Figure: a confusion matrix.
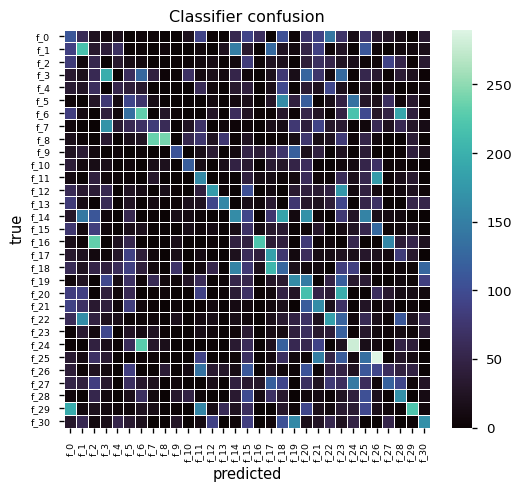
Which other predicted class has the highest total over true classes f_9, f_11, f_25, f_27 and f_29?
f_26
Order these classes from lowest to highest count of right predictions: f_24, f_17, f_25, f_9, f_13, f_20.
f_9, f_25, f_13, f_17, f_20, f_24
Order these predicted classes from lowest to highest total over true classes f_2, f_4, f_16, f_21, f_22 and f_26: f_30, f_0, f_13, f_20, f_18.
f_13, f_30, f_18, f_0, f_20
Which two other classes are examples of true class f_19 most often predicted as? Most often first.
f_20, f_23
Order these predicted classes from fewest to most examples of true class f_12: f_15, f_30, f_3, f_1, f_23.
f_30, f_1, f_3, f_15, f_23
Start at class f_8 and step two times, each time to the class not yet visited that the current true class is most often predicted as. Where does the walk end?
f_3
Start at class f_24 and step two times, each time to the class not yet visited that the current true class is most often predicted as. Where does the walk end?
f_28
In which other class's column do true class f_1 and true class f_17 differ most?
f_14
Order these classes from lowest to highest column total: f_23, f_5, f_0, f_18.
f_5, f_0, f_18, f_23
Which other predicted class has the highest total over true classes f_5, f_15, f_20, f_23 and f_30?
f_18
